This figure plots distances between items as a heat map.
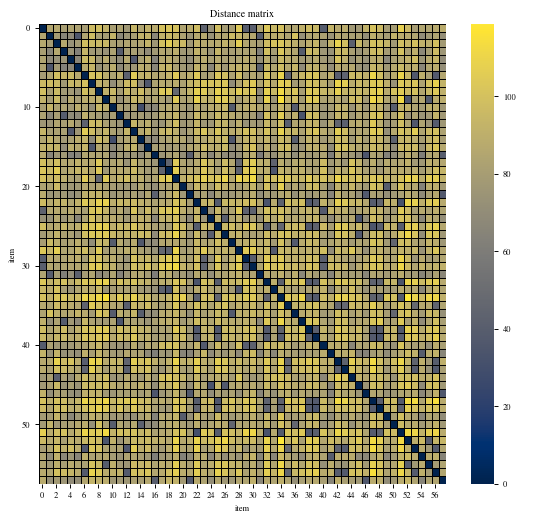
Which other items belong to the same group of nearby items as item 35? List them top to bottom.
6, 12, 42, 43, 53, 56
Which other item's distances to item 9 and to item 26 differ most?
52
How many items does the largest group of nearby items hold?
9
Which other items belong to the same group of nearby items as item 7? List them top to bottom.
15
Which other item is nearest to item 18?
33
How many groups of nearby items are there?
16
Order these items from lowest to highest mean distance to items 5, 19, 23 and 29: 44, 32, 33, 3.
3, 44, 33, 32
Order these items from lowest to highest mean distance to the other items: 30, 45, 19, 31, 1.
31, 1, 45, 30, 19
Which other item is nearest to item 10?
14
